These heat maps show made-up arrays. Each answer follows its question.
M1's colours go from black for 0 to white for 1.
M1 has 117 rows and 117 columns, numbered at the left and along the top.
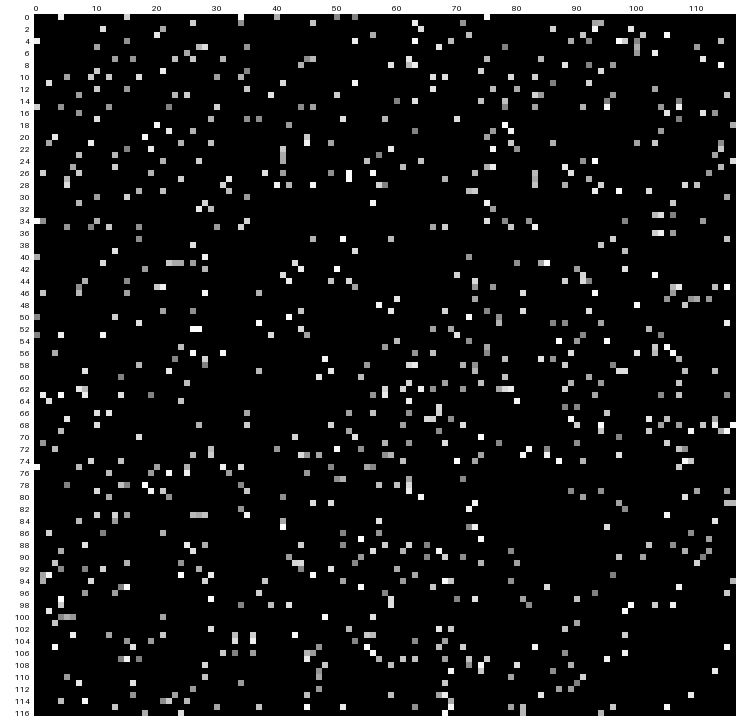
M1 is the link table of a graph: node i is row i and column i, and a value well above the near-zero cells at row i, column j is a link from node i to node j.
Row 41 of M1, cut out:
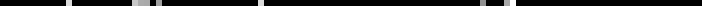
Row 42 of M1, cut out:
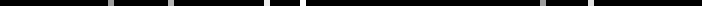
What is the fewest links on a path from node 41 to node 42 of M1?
4
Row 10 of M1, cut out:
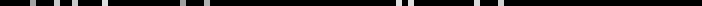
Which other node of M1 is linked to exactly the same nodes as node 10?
node 35
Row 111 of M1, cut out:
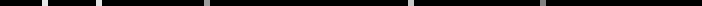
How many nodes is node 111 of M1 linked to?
5
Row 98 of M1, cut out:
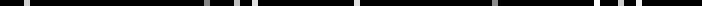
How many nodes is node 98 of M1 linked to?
9
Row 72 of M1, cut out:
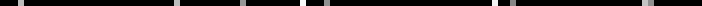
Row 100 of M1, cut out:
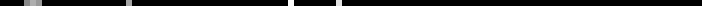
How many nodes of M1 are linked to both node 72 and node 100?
0
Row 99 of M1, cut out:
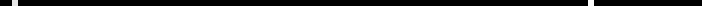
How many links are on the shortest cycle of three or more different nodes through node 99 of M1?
5
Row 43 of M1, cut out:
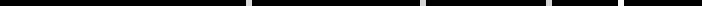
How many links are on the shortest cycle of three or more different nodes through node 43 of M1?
4
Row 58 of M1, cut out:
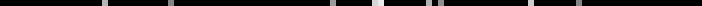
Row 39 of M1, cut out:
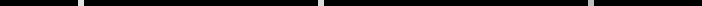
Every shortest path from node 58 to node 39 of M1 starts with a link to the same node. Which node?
node 96
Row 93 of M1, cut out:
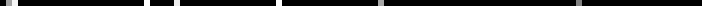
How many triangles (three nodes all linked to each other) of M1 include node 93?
2
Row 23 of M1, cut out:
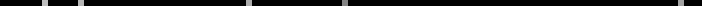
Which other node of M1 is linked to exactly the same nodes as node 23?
node 84
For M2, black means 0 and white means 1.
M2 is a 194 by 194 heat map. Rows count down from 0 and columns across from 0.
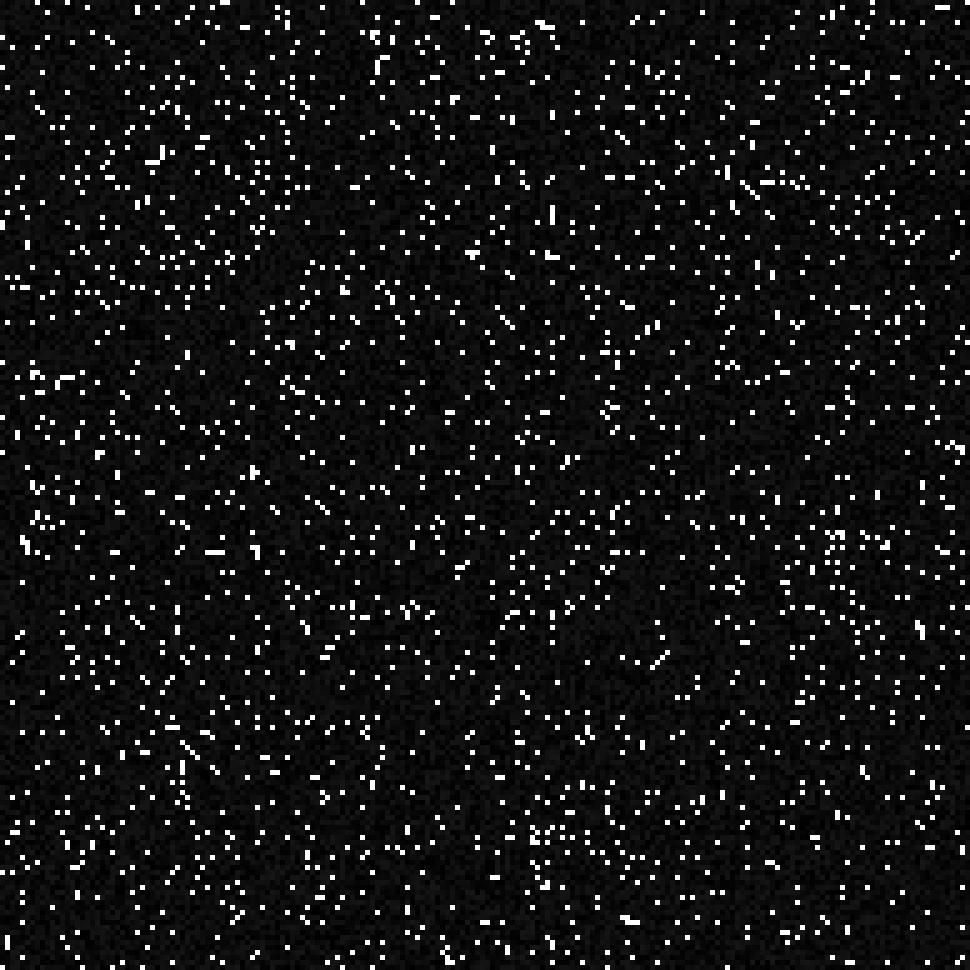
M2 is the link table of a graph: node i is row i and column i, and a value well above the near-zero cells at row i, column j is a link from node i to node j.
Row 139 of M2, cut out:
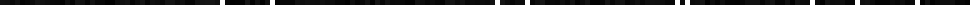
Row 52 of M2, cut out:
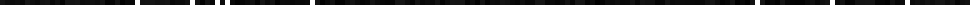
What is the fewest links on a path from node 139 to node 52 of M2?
4
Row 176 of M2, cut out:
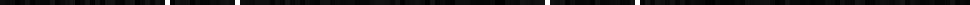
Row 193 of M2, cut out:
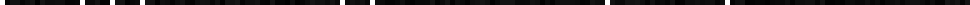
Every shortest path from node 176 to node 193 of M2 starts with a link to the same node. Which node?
node 33
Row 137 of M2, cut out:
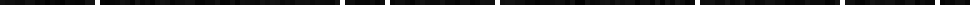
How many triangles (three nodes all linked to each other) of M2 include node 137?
3
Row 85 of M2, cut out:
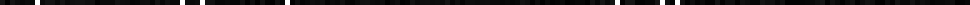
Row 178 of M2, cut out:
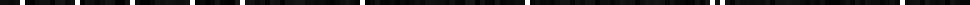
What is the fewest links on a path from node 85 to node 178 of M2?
3
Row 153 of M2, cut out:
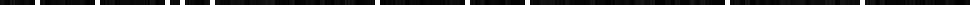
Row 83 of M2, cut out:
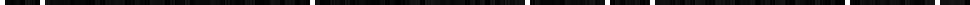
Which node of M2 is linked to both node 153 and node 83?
node 105
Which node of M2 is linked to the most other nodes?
node 110
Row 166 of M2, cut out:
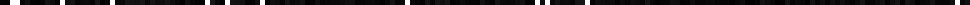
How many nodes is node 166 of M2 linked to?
12
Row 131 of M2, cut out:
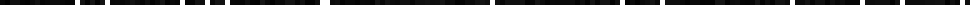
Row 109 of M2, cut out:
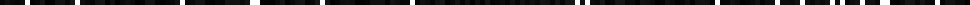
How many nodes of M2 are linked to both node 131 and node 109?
4
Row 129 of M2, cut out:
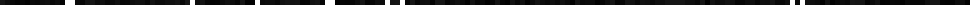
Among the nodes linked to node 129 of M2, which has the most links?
node 51
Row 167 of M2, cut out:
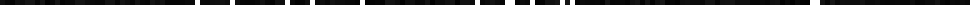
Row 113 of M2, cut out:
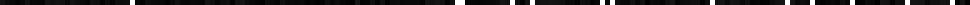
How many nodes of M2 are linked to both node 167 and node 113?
3
